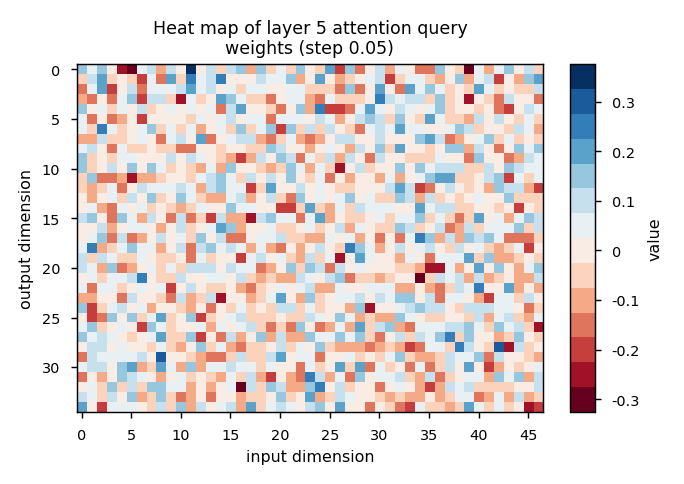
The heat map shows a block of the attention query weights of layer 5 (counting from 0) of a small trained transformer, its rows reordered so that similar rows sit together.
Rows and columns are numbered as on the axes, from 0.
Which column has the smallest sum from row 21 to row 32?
41
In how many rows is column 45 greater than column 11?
9
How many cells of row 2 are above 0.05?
11
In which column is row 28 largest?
42
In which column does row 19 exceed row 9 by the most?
39
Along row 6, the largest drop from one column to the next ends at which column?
20
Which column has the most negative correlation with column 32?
12
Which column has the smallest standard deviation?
31
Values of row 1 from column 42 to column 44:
-0.2 0 -0.1
